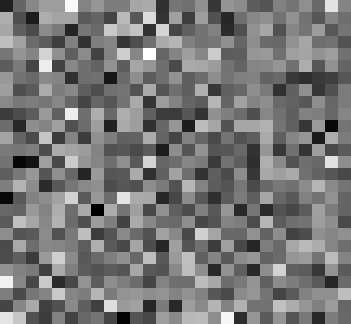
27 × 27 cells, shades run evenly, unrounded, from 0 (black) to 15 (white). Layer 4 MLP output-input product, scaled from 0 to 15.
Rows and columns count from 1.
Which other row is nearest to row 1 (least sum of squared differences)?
17
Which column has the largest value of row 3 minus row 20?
9
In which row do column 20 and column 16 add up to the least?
15
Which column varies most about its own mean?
12
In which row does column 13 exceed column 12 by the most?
3
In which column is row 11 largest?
16
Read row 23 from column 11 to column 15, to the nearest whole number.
10 5 5 8 11
